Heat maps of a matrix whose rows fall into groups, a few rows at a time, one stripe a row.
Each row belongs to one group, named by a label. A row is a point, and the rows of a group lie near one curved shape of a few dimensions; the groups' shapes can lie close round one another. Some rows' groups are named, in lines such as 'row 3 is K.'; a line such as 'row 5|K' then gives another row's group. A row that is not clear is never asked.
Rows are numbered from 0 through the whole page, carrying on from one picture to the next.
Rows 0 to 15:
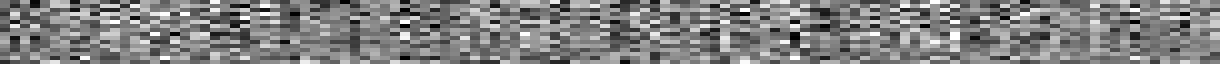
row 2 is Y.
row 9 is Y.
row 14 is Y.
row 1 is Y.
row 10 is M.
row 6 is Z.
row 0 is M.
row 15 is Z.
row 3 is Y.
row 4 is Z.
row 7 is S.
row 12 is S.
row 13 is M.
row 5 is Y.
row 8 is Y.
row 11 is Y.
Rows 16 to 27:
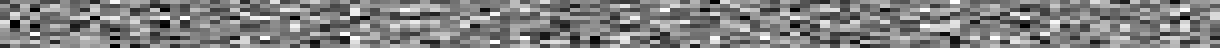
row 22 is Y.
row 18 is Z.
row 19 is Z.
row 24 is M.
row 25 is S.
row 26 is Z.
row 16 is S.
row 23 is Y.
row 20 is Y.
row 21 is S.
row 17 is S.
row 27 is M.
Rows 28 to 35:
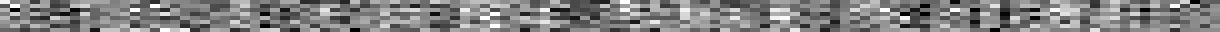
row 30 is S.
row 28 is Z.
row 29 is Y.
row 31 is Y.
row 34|Y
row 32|S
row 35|Y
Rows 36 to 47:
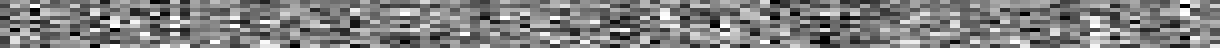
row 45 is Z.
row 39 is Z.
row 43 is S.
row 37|Z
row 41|Y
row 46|S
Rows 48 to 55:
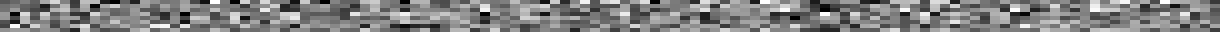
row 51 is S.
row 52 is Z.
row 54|Y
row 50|S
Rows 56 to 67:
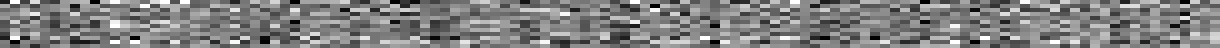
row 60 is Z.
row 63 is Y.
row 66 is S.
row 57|Y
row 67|Y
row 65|Z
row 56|Y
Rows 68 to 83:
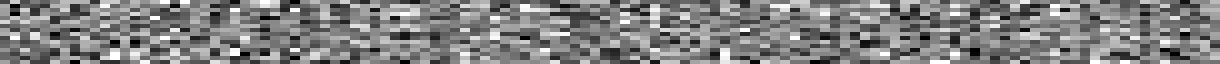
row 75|Y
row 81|S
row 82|Y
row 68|Y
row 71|S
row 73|Z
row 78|M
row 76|Z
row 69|S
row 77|Y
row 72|Y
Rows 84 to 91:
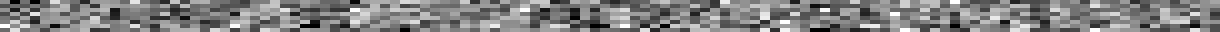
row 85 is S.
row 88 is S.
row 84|Y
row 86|S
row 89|Z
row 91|S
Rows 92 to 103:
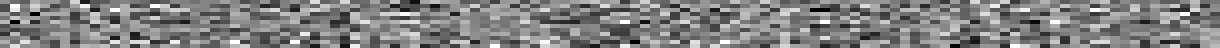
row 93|Y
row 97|S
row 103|Z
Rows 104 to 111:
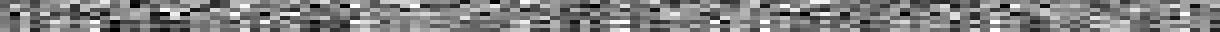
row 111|S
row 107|S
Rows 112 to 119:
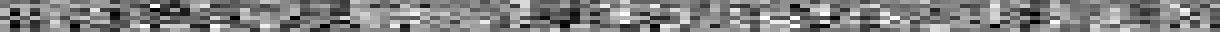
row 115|S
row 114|S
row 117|S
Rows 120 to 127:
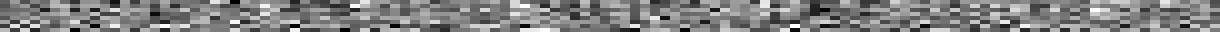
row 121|S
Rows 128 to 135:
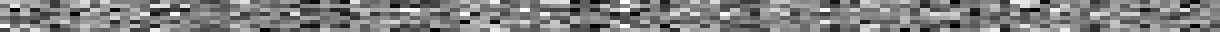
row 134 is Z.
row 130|S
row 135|Y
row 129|Y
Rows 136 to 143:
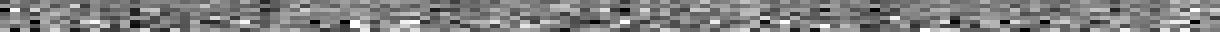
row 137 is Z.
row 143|Y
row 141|Z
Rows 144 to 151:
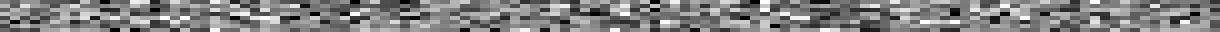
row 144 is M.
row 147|Z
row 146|S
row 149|Y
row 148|Y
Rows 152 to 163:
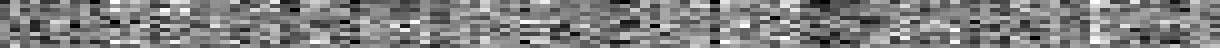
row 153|S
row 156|S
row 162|S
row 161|S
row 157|M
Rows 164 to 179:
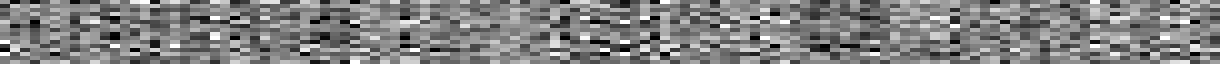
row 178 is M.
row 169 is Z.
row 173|M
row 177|Z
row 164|Y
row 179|Z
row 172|M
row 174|Z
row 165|Z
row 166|S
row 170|Y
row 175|S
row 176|Z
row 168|M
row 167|S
